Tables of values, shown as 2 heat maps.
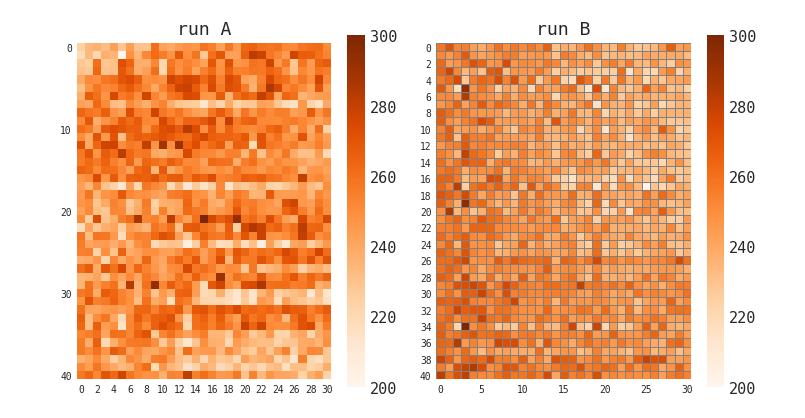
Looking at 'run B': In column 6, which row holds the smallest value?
14
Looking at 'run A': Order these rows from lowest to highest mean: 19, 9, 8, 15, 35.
35, 19, 15, 8, 9
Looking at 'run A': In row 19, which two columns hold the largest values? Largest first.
26, 25
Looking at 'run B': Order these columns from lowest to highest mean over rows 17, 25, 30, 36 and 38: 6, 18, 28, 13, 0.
28, 18, 13, 6, 0
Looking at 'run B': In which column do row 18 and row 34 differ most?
2
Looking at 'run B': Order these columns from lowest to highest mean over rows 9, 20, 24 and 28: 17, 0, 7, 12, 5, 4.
17, 7, 4, 5, 12, 0
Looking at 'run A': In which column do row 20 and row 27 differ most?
3
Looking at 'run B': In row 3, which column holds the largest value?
1
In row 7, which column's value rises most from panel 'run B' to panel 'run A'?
27
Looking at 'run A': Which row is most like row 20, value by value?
19
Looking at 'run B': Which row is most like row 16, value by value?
3
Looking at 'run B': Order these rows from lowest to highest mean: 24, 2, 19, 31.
24, 19, 2, 31
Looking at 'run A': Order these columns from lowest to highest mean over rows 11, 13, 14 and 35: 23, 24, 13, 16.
24, 23, 16, 13
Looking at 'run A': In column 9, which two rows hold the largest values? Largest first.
29, 8
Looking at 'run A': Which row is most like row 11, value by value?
16
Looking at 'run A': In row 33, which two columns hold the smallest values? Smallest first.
5, 13
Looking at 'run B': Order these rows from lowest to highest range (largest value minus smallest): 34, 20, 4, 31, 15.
15, 31, 4, 20, 34
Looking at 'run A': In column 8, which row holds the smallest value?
0
